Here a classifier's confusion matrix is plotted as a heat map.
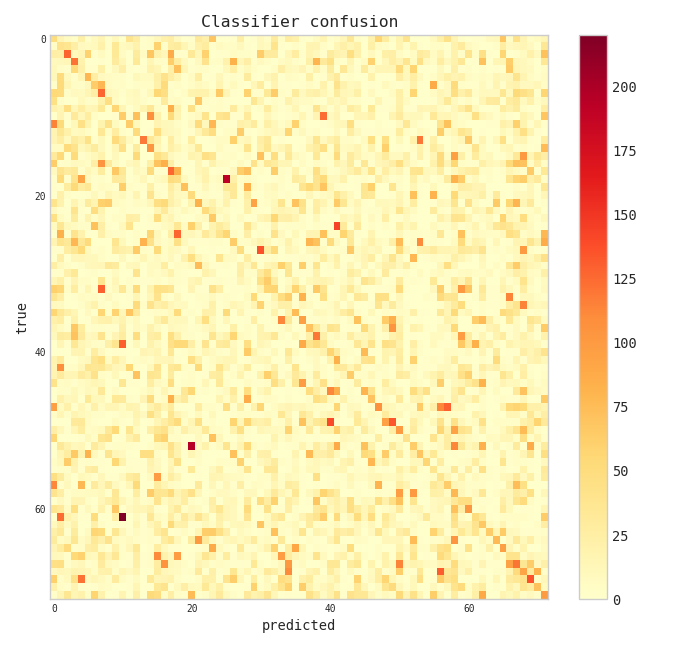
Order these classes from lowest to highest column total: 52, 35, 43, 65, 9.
35, 65, 43, 9, 52
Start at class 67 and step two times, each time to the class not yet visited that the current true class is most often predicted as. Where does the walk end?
58
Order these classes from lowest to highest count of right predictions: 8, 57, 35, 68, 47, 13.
8, 57, 35, 68, 47, 13
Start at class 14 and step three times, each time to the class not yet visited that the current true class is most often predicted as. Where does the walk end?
30
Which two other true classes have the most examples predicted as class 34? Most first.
68, 67
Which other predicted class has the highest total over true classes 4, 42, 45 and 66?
18
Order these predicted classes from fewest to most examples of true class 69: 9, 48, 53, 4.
9, 53, 48, 4
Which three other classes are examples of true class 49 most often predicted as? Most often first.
40, 48, 36
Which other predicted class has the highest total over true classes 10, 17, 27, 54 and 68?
56
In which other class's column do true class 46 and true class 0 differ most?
28
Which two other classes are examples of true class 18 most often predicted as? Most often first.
25, 4
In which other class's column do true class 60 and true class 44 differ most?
36
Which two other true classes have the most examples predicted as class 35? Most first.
65, 21
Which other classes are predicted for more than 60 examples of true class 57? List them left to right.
0, 4, 47, 67
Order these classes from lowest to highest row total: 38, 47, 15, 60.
60, 38, 15, 47
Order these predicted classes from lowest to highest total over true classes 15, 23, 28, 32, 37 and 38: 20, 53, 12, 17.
53, 20, 17, 12
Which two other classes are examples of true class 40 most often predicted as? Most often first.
45, 28
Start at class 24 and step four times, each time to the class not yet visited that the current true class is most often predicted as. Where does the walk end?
55
